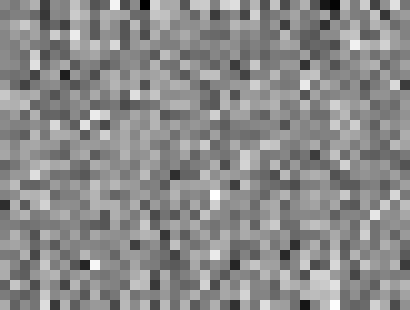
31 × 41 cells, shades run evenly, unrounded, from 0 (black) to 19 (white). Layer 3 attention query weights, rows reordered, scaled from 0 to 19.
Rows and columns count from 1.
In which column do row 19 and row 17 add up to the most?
25
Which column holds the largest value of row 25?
18
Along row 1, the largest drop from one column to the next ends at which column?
13
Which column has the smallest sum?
7
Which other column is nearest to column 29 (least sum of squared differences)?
33
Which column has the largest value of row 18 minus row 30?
4
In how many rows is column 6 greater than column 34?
13
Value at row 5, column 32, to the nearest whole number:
8
